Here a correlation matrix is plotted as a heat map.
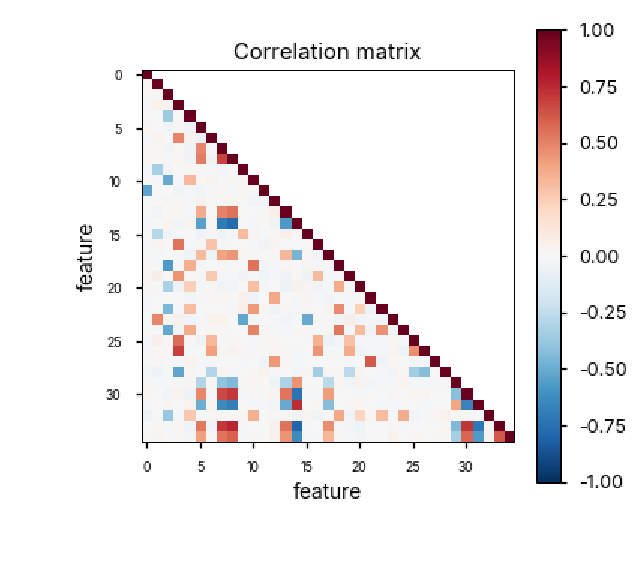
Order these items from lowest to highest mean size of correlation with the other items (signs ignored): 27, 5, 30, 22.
27, 22, 5, 30
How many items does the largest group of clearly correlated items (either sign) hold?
11
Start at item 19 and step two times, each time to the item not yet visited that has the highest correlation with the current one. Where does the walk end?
26
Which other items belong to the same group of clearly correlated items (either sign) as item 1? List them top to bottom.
9, 15, 23
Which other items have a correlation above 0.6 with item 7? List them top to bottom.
8, 30, 33
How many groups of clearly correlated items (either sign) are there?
6
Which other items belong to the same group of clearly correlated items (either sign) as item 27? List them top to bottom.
12, 21
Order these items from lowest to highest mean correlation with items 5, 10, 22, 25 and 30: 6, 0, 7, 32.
0, 6, 32, 7
